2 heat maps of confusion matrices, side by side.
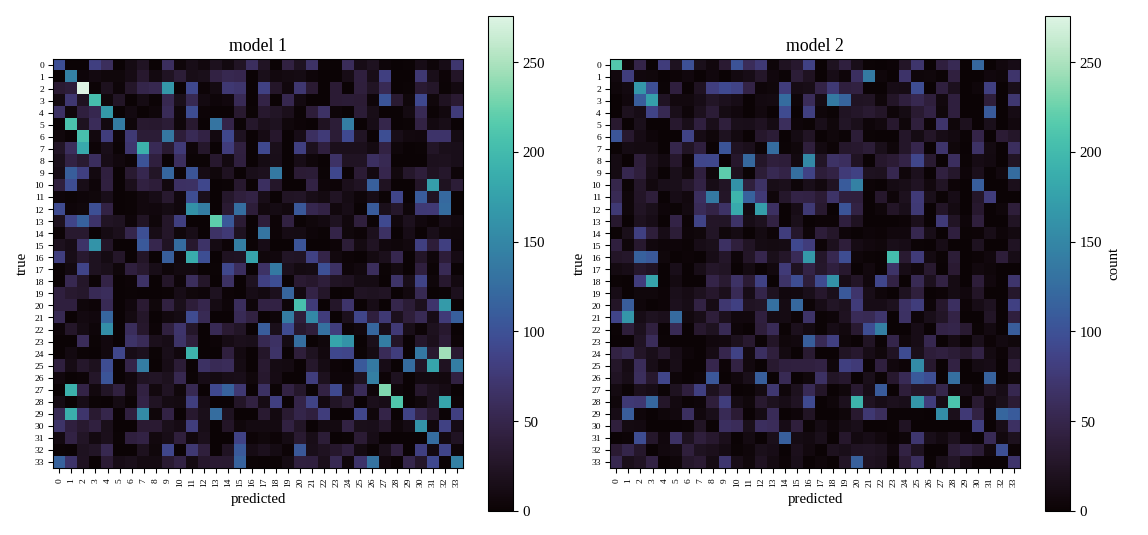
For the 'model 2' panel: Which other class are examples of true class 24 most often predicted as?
10
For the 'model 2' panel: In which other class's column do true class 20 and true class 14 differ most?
13
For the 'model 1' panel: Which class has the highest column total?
11
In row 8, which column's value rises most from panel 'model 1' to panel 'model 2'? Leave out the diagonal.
16
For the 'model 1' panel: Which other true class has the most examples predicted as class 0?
33
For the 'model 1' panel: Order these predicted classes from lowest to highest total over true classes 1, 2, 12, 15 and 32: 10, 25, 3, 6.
6, 25, 10, 3
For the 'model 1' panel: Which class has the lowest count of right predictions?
8
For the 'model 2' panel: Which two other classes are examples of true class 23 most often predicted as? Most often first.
16, 18
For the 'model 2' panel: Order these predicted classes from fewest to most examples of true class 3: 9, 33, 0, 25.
0, 9, 25, 33
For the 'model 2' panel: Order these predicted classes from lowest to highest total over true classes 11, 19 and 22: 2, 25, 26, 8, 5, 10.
26, 2, 5, 25, 8, 10
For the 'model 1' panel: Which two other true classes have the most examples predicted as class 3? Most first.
15, 12
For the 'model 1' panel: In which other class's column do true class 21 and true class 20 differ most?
19
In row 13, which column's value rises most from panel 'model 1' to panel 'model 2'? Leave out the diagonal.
7
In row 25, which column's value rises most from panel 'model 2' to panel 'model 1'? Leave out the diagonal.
31
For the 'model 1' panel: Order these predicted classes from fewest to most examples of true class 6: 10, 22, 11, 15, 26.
26, 15, 10, 11, 22
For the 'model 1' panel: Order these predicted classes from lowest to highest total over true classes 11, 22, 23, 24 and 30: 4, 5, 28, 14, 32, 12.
12, 5, 14, 4, 28, 32
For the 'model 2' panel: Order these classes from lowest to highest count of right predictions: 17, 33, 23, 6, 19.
17, 23, 33, 6, 19
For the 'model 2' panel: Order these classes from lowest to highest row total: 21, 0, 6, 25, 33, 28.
6, 33, 25, 21, 0, 28
